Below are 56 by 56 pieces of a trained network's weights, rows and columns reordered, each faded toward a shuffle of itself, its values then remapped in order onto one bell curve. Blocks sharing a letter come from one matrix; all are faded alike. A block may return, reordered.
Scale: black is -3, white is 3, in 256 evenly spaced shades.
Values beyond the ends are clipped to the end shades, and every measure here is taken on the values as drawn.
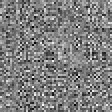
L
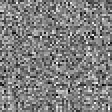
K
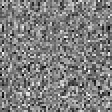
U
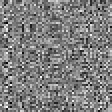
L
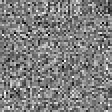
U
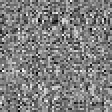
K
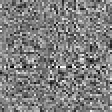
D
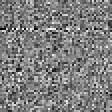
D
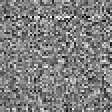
D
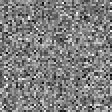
U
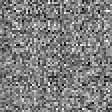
K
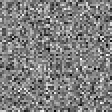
U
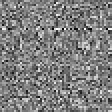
D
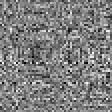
D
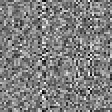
L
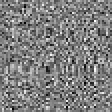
L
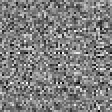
D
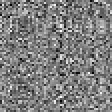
L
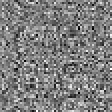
L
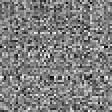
D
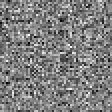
K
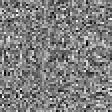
K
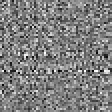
D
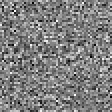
U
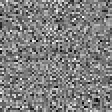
U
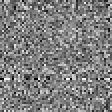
D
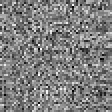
K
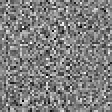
L
